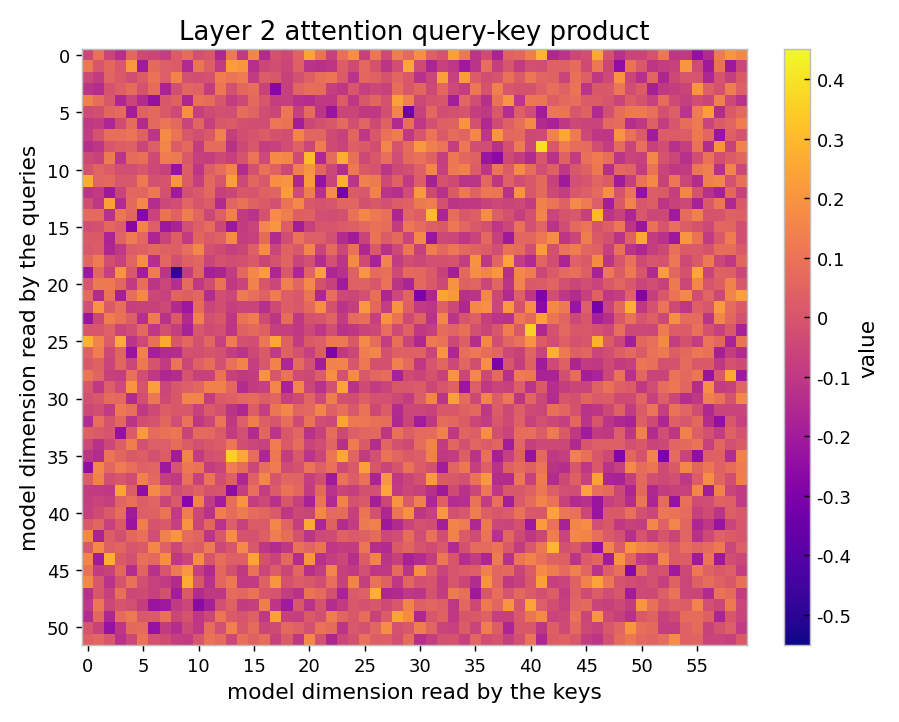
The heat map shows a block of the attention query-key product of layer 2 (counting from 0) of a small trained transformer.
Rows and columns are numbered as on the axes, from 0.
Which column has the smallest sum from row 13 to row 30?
8
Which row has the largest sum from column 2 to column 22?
25
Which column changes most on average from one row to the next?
23
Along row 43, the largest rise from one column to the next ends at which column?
47
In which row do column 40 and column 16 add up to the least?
35
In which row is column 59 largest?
21
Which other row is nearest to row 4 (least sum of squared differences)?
24
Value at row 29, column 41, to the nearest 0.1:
0
